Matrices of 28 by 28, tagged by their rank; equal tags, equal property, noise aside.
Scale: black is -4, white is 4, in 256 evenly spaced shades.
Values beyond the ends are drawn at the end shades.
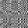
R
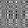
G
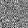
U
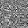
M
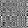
R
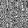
M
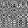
R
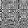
U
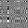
R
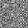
M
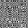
U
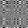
G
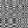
R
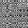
U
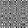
R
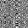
M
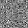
M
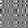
G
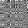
R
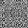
U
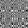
R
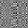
R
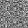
M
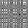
G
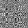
U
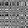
G
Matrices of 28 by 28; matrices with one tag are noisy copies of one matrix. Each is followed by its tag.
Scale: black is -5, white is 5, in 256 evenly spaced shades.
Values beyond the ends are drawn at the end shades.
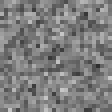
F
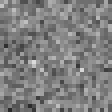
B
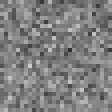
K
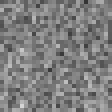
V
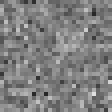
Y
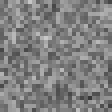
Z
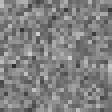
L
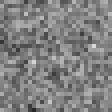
B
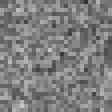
V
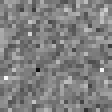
F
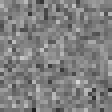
L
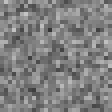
F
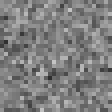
B
